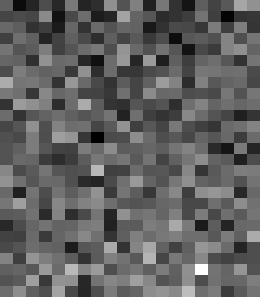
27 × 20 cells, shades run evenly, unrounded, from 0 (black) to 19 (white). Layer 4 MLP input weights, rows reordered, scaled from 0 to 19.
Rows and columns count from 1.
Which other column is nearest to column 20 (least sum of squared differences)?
18
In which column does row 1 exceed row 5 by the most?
9
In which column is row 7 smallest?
8
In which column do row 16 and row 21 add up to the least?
16
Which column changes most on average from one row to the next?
19
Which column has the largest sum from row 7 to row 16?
3
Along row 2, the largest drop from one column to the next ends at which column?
5
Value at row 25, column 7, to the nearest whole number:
10
